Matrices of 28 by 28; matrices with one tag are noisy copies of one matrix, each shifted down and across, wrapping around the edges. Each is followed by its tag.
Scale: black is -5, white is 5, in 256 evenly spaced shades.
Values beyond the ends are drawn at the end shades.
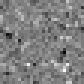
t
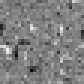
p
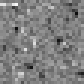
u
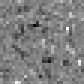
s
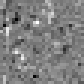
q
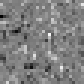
s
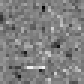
u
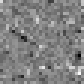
t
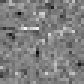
u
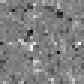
t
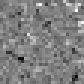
t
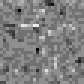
u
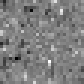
s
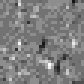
p
